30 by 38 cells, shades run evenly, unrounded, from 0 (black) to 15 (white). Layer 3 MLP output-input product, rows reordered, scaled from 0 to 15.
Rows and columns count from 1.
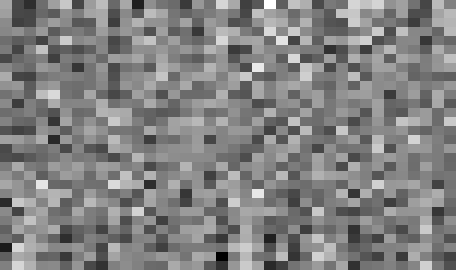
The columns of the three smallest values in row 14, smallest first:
5, 30, 24
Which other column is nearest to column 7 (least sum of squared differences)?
28
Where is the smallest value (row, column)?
29, 19
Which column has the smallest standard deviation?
15
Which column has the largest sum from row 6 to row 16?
32
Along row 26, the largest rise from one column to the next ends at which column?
21
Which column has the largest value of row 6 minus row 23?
33
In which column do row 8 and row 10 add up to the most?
22
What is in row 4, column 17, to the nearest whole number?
3
